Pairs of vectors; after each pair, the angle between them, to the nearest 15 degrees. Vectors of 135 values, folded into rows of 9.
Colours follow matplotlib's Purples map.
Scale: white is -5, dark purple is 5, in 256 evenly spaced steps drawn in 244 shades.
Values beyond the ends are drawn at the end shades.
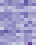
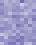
120 degrees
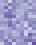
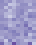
150 degrees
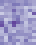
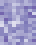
165 degrees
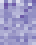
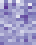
30 degrees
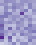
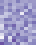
165 degrees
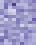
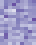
30 degrees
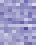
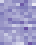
30 degrees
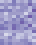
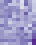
105 degrees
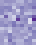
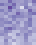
105 degrees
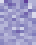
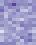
75 degrees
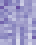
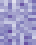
120 degrees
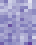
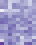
45 degrees
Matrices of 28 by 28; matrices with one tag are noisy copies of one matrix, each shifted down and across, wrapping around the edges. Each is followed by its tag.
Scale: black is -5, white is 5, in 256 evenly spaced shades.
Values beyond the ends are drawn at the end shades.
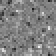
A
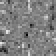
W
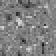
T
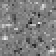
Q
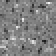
A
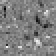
T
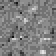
Q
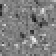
T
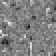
W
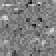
Q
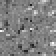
Q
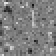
W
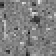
W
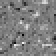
Q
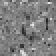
T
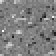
Q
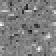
Q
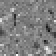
T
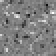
A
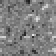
Q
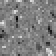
T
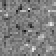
Q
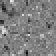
T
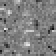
Q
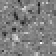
T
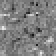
Q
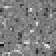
A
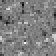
T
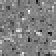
A
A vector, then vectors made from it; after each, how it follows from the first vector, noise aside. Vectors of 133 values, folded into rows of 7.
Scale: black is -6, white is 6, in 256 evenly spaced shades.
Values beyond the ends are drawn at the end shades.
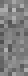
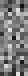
wrapped around, negated, scaled up.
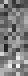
wrapped around, scaled up.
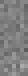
reversed, shrunk.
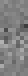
wrapped around, negated, partly zeroed.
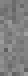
negated, shrunk.
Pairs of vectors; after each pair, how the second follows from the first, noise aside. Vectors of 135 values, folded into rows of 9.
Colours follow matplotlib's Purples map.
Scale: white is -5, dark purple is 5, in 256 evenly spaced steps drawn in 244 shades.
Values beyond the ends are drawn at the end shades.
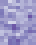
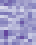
wrapped around.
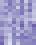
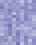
wrapped around, negated, shrunk.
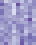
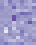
wrapped around, partly zeroed.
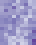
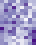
scaled up.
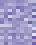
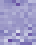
wrapped around, negated, partly zeroed.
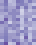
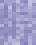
reversed, negated, shrunk.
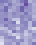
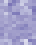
wrapped around, negated, partly zeroed.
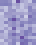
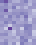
wrapped around, partly zeroed.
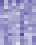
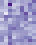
wrapped around.
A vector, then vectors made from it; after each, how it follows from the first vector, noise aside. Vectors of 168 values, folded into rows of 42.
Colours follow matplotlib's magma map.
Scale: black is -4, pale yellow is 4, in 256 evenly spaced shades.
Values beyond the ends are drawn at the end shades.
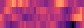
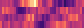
wrapped around, negated.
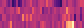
negated, partly zeroed.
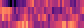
reversed.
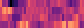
reversed.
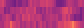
negated, shrunk.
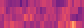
negated, shrunk.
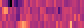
reversed, partly zeroed.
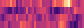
wrapped around, negated.
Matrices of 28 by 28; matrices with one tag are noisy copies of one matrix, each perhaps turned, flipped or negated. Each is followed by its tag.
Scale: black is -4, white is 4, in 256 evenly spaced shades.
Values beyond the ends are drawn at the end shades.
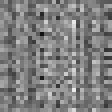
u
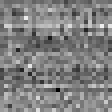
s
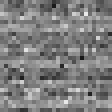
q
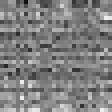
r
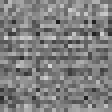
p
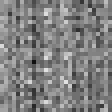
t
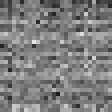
r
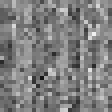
q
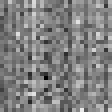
t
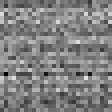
p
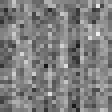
q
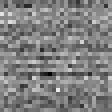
p
